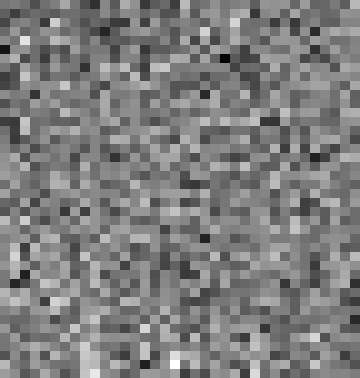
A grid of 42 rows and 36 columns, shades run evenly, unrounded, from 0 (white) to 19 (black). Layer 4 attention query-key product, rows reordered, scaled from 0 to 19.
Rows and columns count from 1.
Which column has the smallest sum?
6
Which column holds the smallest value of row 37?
15
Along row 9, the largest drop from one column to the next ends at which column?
3
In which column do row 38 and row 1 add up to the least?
7
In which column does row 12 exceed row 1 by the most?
36
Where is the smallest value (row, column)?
41, 18
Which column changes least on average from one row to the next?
10
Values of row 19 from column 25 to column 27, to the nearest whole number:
5 10 12
